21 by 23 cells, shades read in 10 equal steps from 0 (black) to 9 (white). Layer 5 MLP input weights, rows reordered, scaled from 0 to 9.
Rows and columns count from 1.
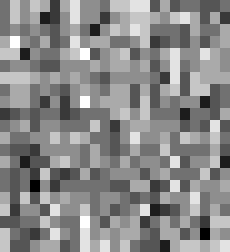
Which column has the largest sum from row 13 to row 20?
9
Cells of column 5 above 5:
6
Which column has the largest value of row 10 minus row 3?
10
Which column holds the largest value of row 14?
18
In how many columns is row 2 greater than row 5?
9
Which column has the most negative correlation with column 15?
5
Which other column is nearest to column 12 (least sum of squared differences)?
13
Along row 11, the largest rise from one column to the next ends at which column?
22
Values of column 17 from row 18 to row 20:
2 6 6
